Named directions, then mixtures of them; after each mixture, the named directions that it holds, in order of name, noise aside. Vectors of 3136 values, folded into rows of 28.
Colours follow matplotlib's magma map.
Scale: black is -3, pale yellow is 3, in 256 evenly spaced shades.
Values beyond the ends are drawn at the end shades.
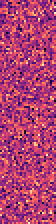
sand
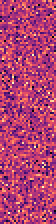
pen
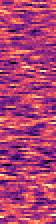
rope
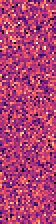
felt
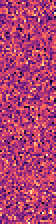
sand.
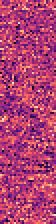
felt, pen, rope.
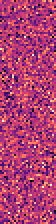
pen.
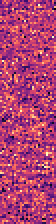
pen, rope, sand.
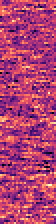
pen, rope.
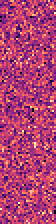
pen, sand.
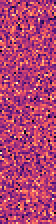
felt, sand.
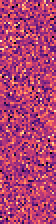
felt, pen.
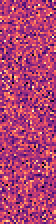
pen.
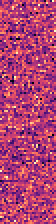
felt, pen, rope.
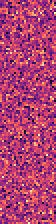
sand.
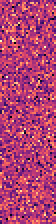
felt, sand.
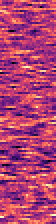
rope.
